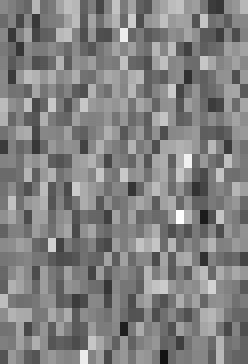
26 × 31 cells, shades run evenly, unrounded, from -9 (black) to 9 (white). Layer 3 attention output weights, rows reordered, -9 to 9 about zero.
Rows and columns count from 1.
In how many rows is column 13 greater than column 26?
15
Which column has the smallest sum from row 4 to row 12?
19
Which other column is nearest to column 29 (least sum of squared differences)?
1
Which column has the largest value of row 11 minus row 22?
17
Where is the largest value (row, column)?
16, 23
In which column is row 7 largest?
22
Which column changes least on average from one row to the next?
25
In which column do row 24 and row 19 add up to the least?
31
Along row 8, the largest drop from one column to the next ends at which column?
5
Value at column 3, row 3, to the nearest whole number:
0
